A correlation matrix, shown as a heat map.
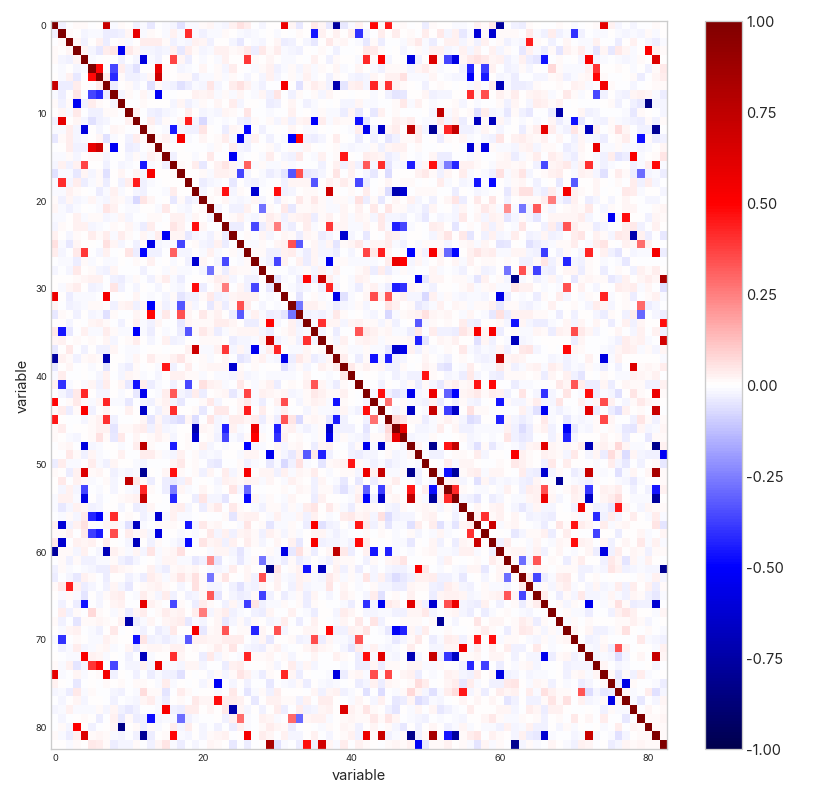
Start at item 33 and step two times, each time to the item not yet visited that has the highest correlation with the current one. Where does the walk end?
17
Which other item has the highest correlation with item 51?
81
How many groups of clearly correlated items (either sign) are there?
16
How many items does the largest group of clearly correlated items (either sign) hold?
13
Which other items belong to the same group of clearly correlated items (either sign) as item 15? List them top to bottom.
24, 39, 78
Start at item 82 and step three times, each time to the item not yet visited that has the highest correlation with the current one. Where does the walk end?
34
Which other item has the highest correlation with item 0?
7
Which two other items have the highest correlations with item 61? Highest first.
65, 21
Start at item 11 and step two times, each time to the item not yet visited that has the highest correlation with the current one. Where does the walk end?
18
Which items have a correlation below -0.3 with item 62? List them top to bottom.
29, 34, 36, 82
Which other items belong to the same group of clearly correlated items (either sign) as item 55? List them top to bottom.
71, 76
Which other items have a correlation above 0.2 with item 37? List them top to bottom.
19, 23, 30, 69
